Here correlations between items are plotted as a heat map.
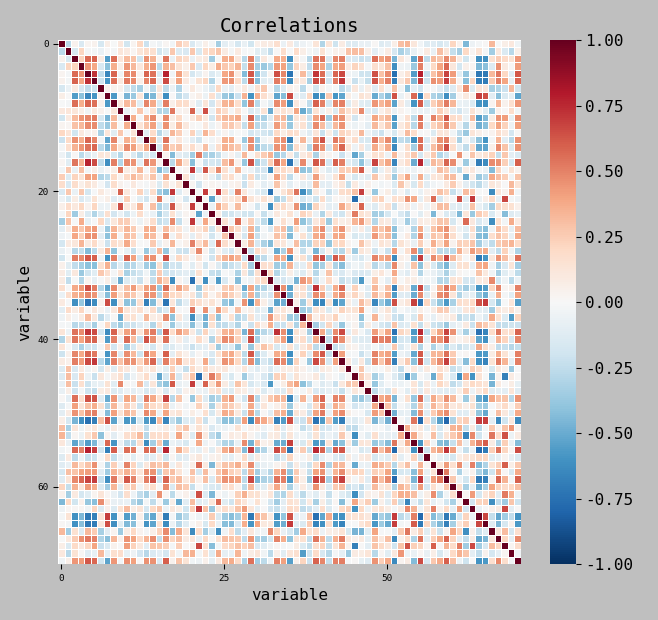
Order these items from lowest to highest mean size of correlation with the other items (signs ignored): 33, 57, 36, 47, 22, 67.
47, 36, 22, 57, 67, 33
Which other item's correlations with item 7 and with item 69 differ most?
64
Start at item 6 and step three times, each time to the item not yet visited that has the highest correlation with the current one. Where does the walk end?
20
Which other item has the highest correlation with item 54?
35
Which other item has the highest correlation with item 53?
68
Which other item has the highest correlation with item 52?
69
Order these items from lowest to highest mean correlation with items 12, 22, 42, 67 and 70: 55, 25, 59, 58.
25, 58, 55, 59
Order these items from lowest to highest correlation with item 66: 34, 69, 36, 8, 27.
36, 27, 69, 34, 8
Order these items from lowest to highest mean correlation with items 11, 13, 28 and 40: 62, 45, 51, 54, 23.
51, 54, 23, 45, 62
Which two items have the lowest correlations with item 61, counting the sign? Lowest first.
45, 23
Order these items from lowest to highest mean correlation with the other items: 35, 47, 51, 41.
51, 35, 41, 47
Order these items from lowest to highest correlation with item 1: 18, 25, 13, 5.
18, 5, 25, 13
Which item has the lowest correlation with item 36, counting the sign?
32
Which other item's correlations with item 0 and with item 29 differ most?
40
